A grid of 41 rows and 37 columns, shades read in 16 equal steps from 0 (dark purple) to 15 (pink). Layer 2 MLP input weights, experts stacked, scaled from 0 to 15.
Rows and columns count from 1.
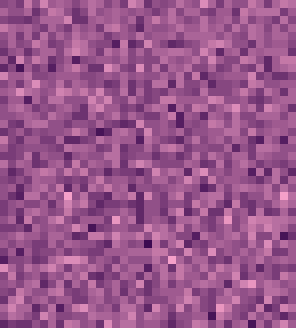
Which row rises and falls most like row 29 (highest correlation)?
17
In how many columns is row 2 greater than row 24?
19
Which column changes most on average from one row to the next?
36
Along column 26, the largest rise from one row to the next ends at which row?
22
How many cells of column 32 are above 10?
8
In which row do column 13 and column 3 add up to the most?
12
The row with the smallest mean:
18
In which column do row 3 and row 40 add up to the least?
27
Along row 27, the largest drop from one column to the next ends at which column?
24
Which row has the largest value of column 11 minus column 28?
7
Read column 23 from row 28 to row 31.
9 11 6 12
